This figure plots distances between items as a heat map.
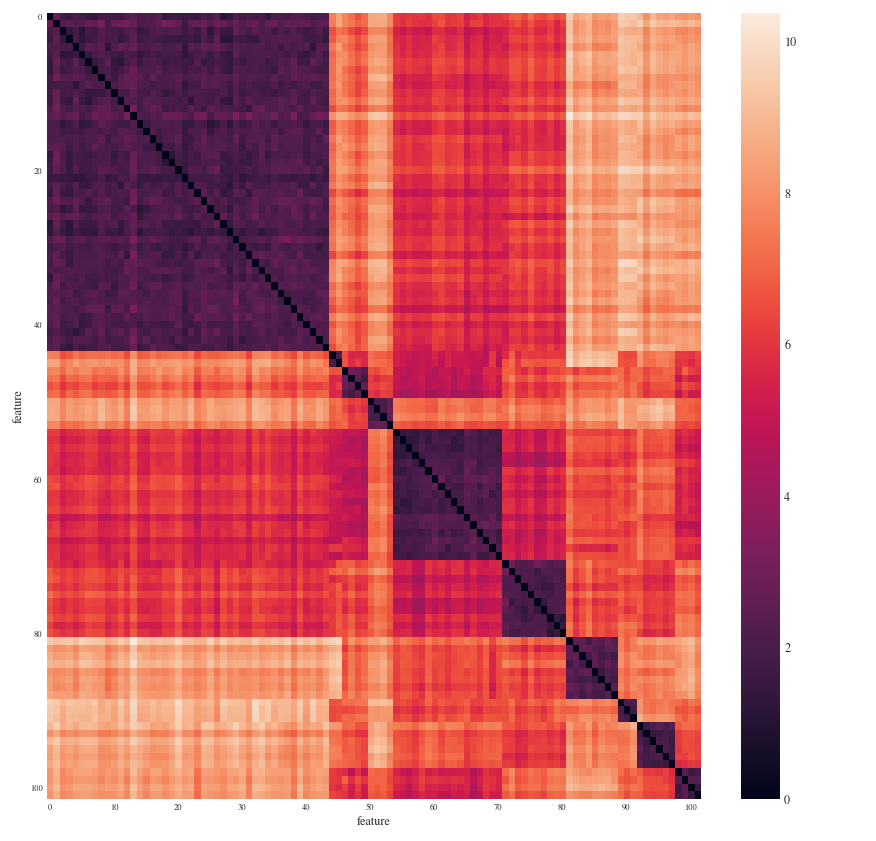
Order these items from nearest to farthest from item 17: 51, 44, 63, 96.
63, 44, 96, 51
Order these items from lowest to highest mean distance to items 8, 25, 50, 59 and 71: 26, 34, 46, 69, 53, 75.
26, 34, 69, 75, 53, 46
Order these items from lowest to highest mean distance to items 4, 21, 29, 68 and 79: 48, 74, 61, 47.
74, 61, 48, 47
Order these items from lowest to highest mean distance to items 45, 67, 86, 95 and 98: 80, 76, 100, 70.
70, 100, 76, 80
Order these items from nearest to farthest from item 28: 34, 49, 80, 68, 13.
34, 13, 68, 80, 49
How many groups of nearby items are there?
10
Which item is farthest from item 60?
92
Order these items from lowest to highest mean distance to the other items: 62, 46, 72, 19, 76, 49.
19, 62, 76, 72, 49, 46
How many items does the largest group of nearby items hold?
44
